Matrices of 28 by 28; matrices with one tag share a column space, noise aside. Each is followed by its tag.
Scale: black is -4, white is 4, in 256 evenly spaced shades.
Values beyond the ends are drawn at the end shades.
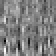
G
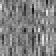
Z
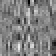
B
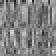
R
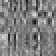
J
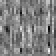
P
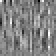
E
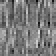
R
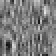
B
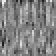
R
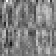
R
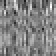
Z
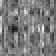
P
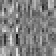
Z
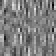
Z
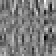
Z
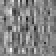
P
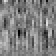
E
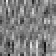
B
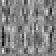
P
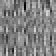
Z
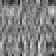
B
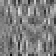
B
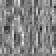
P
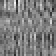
J
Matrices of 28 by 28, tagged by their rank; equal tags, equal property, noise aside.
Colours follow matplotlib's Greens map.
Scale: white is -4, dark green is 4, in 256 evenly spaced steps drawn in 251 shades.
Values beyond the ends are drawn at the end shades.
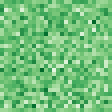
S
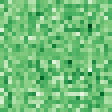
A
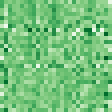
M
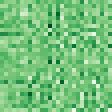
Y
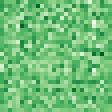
S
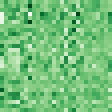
Y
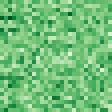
A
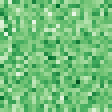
A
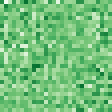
M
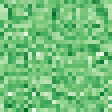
A
